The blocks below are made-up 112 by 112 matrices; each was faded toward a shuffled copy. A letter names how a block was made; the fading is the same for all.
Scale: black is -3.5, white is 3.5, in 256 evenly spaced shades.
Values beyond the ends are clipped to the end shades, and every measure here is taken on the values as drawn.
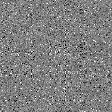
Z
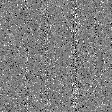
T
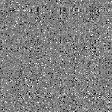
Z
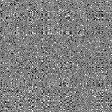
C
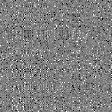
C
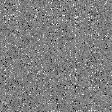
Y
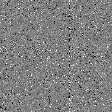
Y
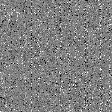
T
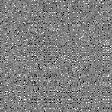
C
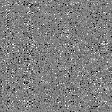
Z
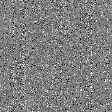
T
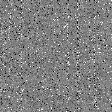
Y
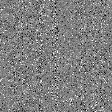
T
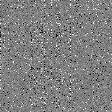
Y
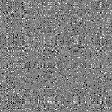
C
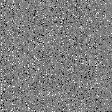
T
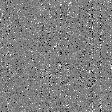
Y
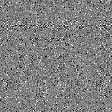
Z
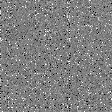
Y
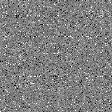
Z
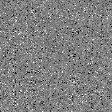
Y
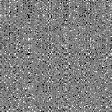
C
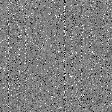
T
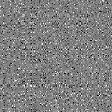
C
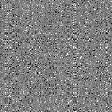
C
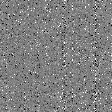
Y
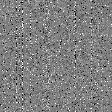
T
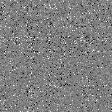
Y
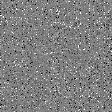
Y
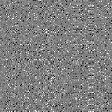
C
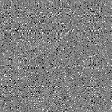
C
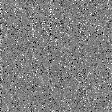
Y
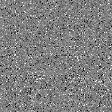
Z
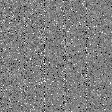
T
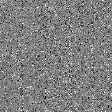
T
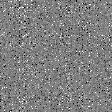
Y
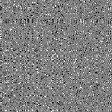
C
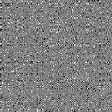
C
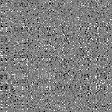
C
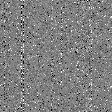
T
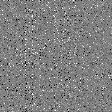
Y
